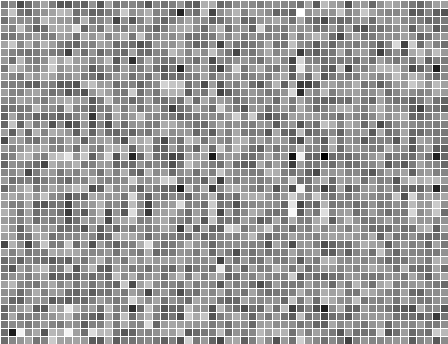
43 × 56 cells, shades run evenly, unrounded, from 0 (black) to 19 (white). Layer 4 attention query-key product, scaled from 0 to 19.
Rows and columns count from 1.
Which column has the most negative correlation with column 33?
11
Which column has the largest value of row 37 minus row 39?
41
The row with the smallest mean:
39
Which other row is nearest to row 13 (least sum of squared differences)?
32
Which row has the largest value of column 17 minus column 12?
15
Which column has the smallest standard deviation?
20
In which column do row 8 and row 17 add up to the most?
38
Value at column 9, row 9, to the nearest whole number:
12
